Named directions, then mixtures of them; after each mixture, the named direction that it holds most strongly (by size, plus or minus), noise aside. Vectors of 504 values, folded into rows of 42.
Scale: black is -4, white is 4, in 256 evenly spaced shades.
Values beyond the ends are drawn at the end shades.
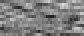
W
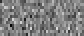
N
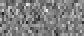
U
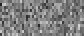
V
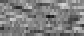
W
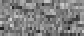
W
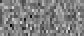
N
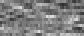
W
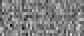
N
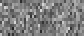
V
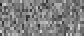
V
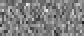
U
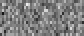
U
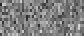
V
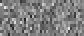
N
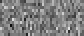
N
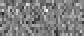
U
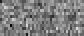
N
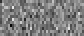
N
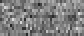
N
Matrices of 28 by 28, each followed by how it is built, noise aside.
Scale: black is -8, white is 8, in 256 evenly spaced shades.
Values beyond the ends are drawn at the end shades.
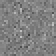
uneven columns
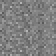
repeating rows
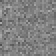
repeating rows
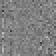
uneven columns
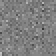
uneven columns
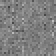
uneven columns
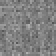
blocks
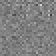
low rank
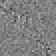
block diagonal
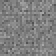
blocks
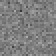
noise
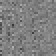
uneven columns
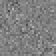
block diagonal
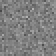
noise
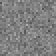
noise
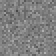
noise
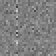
uneven columns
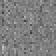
uneven columns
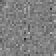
uneven columns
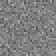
noise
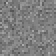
noise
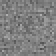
blocks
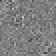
block diagonal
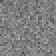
noise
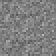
repeating rows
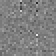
uneven columns
